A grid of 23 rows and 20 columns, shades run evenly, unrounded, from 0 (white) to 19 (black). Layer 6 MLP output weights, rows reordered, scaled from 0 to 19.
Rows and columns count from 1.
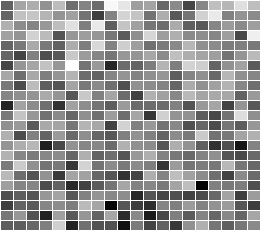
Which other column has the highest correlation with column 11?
3
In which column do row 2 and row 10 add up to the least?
17
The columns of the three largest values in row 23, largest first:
10, 6, 14
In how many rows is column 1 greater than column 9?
10
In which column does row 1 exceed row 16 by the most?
1
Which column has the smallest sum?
7
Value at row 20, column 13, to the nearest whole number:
14
